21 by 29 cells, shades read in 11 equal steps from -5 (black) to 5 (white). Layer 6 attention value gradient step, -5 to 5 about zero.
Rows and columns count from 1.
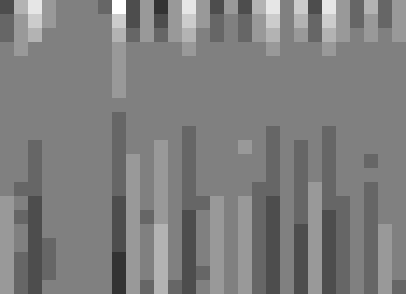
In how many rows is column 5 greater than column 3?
11
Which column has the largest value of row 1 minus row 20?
9
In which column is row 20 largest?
12
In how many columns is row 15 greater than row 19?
6
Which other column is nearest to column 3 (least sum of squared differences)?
20
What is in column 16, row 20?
1
